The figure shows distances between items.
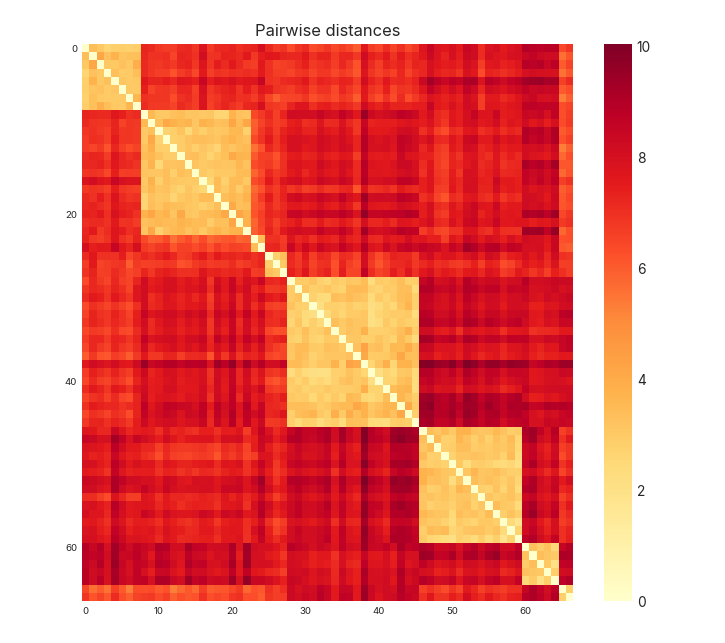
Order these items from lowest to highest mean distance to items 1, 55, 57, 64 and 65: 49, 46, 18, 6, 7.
49, 46, 6, 7, 18
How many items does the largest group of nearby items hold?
18
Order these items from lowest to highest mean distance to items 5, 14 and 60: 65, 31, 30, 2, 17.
17, 2, 65, 31, 30
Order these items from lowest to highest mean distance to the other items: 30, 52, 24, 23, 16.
30, 16, 23, 52, 24
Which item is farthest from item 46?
38
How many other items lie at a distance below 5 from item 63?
4
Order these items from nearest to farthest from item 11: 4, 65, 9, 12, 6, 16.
12, 16, 9, 65, 6, 4
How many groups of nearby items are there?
8
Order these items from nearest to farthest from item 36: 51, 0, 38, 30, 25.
30, 38, 0, 25, 51
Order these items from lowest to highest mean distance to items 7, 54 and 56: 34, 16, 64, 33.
34, 16, 33, 64
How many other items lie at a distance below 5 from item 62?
4
